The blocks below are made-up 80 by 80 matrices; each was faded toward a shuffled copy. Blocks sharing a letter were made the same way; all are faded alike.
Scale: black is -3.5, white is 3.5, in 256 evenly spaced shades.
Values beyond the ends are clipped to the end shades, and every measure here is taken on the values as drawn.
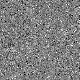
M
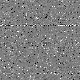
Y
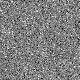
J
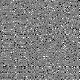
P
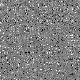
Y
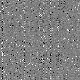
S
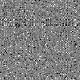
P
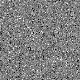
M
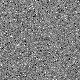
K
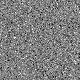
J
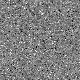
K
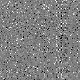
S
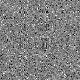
M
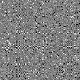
P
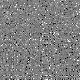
Y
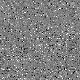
Y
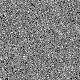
J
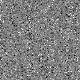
M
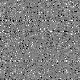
Y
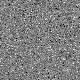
K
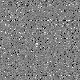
Y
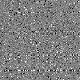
P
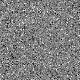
M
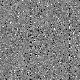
M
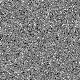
J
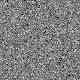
J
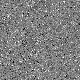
K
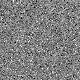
J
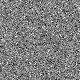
J
